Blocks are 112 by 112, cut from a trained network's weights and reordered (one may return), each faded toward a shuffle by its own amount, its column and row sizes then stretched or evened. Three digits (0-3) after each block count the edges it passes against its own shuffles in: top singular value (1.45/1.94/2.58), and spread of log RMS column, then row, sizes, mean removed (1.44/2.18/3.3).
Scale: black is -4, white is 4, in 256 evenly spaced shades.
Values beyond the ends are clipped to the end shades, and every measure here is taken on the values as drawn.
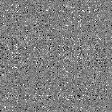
1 2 2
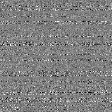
0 1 3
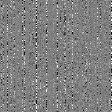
2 3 0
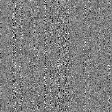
0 3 0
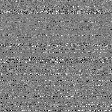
0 0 3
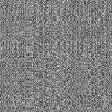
3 1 2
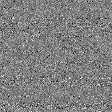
0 0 2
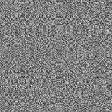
3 0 2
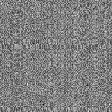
3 0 1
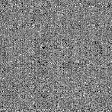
1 1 2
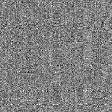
2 0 2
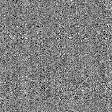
1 1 2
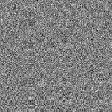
3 1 0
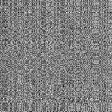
3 0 2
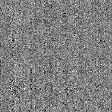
1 2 1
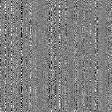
2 3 0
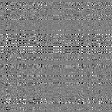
3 2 3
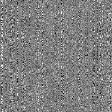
1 3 0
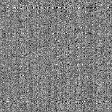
2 1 2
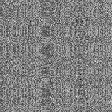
3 0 0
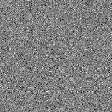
2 0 1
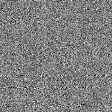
0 0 2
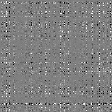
1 3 3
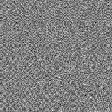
3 0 0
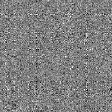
2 2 2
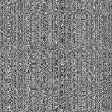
3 2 1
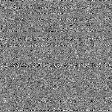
0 1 3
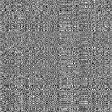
3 1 3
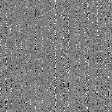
1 3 0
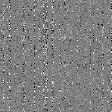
0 3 1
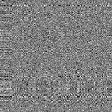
3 1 2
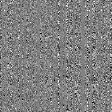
0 3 1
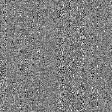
0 3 0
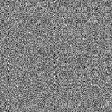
3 1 0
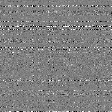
2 1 3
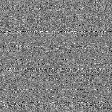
1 0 3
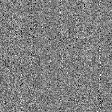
0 2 0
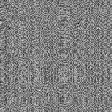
3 0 1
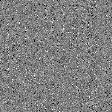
0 2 0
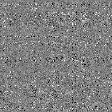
1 2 2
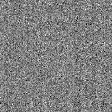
1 1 1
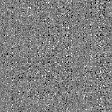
2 2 1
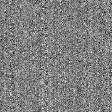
1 2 0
